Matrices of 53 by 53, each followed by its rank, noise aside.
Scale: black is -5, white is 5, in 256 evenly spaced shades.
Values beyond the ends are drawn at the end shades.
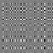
one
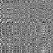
three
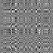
two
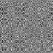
four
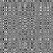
two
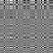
one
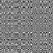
three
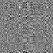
four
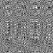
four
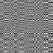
one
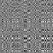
two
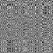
four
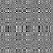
one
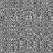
five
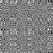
two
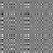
one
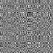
three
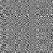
three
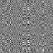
three
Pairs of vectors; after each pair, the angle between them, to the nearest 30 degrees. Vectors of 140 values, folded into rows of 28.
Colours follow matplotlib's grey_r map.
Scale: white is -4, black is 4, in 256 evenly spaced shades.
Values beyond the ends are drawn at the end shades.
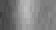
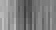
150 degrees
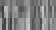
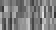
30 degrees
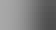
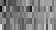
120 degrees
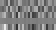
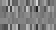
120 degrees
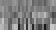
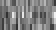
120 degrees
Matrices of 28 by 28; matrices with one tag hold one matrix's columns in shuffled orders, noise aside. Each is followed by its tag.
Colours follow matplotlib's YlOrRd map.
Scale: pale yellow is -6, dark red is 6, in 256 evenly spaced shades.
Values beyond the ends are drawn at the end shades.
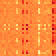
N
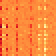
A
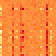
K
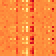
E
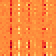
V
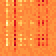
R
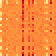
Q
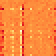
K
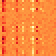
E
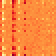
Q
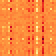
E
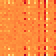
Q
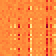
A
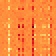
A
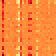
Q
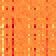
A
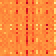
N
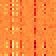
V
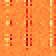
R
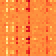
E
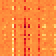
A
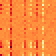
V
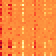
V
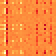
N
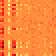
V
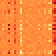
N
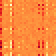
V
